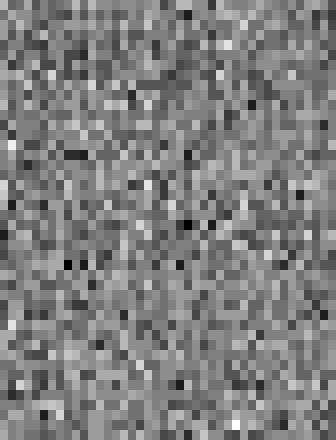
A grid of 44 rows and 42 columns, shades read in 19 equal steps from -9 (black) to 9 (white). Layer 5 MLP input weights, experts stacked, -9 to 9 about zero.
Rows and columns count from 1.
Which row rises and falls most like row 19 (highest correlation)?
11
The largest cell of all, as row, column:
43, 30
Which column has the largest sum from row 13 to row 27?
19
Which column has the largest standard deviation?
2
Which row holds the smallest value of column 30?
39
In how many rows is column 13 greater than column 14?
22
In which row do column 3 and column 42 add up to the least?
6
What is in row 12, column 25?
0
